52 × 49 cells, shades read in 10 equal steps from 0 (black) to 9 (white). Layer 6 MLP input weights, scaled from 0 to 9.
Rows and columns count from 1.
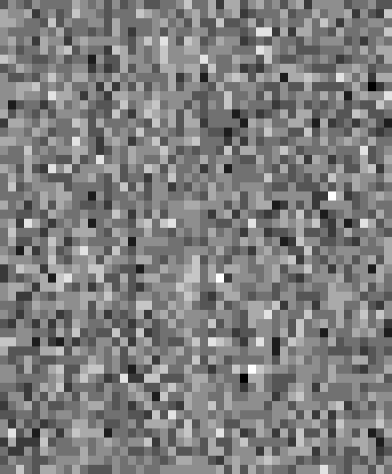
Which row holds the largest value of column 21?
5
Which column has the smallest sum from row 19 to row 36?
17
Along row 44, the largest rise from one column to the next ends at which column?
21
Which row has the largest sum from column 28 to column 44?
9
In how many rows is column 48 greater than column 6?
15
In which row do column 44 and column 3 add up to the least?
25
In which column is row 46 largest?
22
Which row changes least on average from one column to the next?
51
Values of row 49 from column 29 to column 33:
3 5 7 4 4
